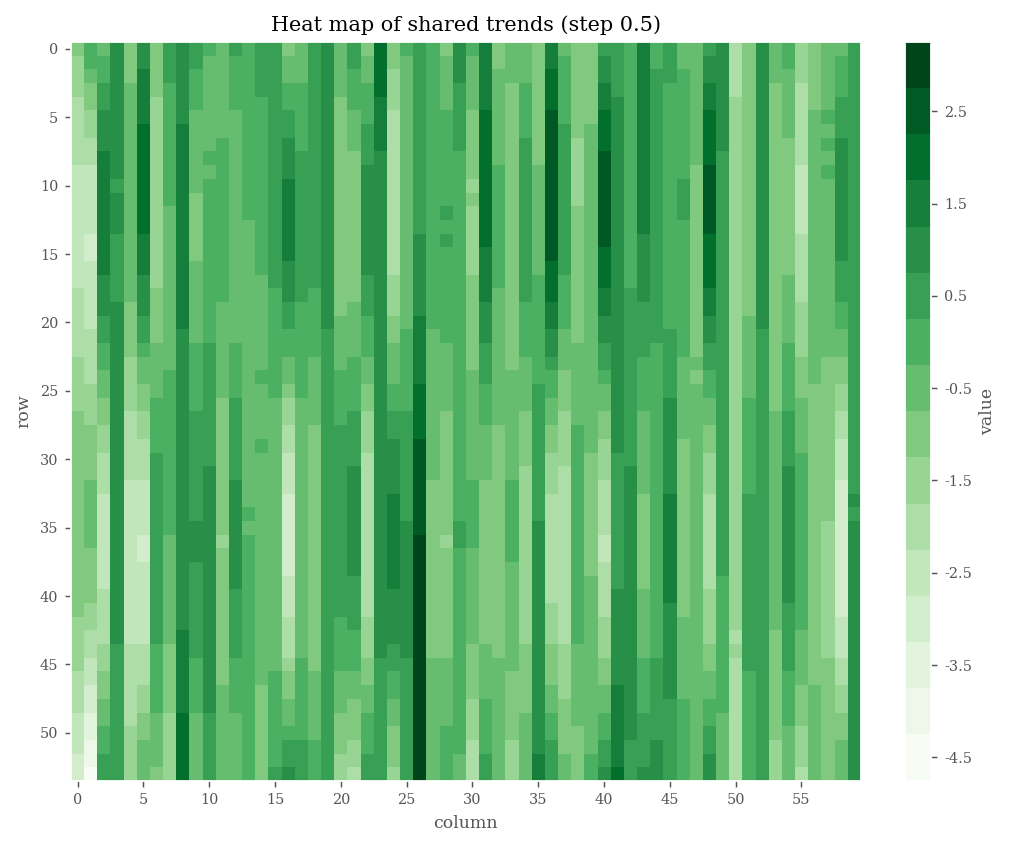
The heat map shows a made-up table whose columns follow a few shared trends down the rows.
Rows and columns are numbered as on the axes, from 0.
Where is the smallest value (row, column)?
53, 1
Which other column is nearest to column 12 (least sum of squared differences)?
9
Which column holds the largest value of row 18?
36
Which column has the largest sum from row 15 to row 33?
26
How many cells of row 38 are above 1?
3
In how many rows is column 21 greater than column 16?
28
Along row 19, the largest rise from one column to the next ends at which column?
2
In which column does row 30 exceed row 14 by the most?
24
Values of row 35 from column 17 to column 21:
-0.5 -1 0.5 0.5 1
